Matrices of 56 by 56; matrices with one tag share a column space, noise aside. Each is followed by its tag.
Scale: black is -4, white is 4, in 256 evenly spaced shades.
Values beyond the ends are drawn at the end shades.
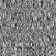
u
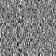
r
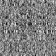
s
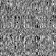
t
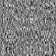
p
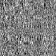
t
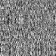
p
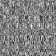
t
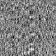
p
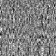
p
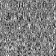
u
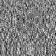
p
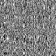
t
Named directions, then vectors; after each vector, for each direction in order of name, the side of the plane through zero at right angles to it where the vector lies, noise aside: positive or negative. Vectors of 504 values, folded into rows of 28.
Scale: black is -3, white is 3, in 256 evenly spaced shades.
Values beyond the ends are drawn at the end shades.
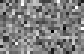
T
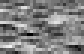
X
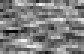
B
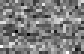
positive, negative, positive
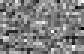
positive, negative, negative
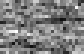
negative, positive, negative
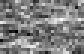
positive, negative, positive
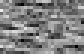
negative, negative, positive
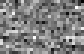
negative, positive, positive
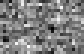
positive, positive, positive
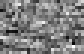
positive, negative, negative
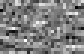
positive, negative, negative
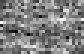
positive, negative, positive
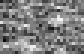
positive, positive, positive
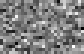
positive, negative, negative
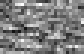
positive, positive, negative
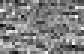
negative, positive, positive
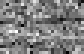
negative, positive, negative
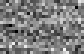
positive, negative, positive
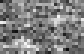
positive, positive, positive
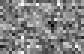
positive, positive, negative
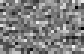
positive, negative, negative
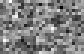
negative, negative, negative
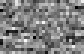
positive, negative, negative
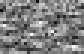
positive, negative, negative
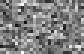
positive, positive, negative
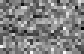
positive, negative, positive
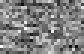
negative, negative, positive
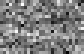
negative, positive, negative
